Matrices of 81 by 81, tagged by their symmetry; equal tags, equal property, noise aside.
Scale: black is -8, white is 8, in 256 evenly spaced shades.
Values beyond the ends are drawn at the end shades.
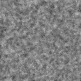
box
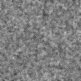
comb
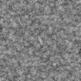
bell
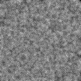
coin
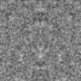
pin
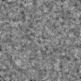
coin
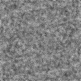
bell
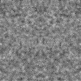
pin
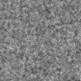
box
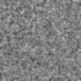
box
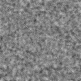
comb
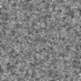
bell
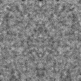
pin
